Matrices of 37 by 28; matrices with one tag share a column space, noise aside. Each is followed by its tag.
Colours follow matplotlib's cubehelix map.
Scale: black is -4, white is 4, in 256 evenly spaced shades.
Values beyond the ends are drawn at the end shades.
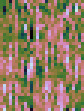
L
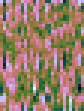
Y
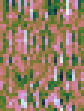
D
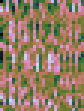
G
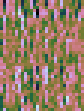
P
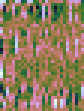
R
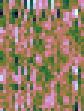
P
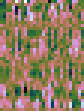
R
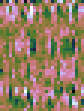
R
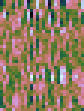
P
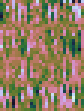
R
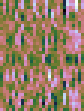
D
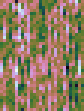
L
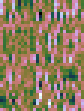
D
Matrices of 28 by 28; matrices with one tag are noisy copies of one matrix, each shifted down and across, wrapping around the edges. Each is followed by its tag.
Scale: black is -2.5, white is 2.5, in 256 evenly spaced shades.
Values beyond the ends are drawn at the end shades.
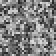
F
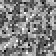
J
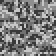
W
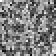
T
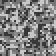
T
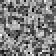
T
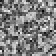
J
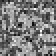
W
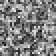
F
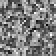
T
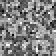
F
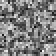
W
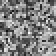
F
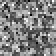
F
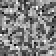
J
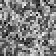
T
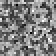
F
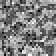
W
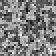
T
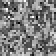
T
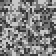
F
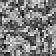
W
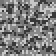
W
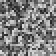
F
